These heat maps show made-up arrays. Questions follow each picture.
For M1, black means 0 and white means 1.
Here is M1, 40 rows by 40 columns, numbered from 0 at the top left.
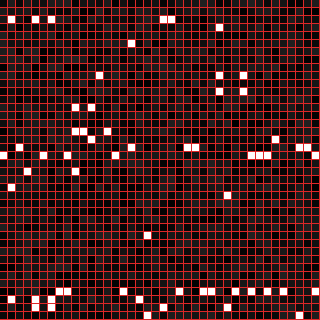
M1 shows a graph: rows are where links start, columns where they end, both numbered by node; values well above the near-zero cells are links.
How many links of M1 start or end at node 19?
8
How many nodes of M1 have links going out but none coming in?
2
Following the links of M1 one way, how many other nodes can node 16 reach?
7
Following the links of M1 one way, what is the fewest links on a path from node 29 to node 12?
4
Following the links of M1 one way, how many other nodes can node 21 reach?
5
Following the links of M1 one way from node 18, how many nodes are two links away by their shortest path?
10
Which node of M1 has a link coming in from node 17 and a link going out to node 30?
node 11
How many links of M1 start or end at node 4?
3
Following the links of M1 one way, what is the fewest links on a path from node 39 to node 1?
2
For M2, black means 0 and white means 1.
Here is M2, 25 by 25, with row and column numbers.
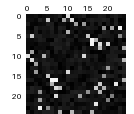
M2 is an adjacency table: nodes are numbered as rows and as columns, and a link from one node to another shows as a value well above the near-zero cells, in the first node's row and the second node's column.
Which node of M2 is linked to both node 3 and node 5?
node 23
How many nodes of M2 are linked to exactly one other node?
6
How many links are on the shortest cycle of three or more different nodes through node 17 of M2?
5
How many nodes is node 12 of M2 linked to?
1
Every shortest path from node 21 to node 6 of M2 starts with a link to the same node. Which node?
node 20
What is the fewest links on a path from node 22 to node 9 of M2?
7
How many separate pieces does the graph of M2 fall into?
2
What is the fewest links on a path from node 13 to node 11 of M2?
5
